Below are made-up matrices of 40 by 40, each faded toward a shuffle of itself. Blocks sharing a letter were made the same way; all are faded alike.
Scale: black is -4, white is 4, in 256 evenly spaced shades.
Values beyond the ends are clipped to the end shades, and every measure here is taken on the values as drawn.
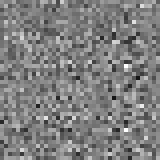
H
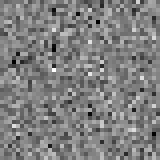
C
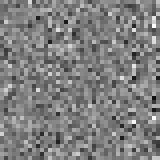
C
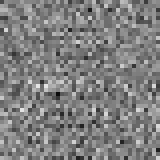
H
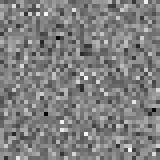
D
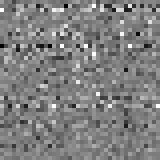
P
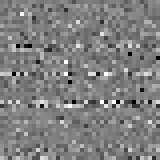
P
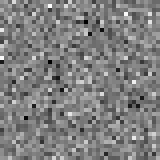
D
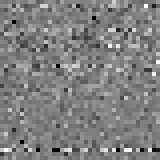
P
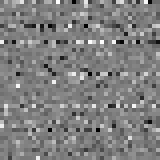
P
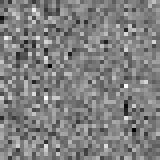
C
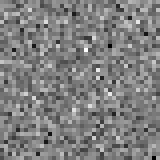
D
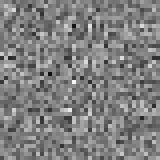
H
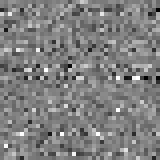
P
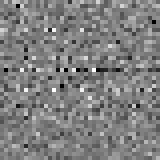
P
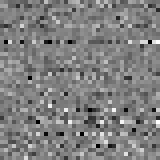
P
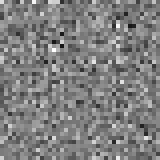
H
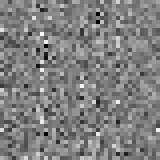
C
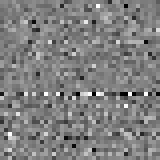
P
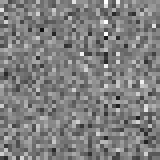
C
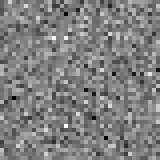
D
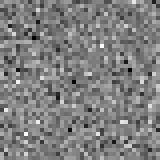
D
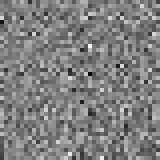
H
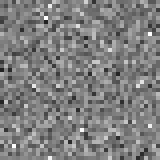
D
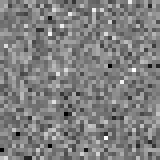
D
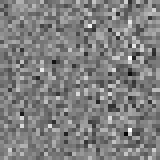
C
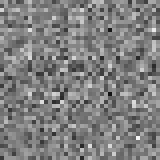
H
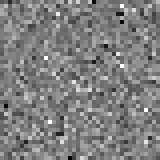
D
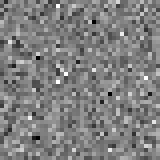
D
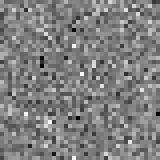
D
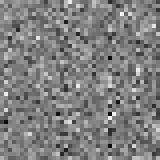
C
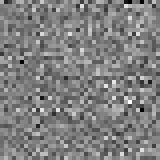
H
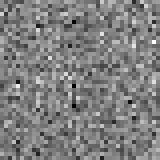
C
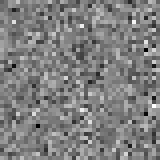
C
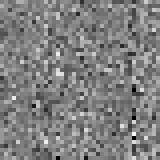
C
